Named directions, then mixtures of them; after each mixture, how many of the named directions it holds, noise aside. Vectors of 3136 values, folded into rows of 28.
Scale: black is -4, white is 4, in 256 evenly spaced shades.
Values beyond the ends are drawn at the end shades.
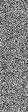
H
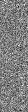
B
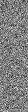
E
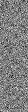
one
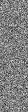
two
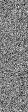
one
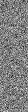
one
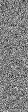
one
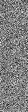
two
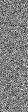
two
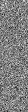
two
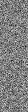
three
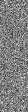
two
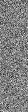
three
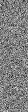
one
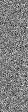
two
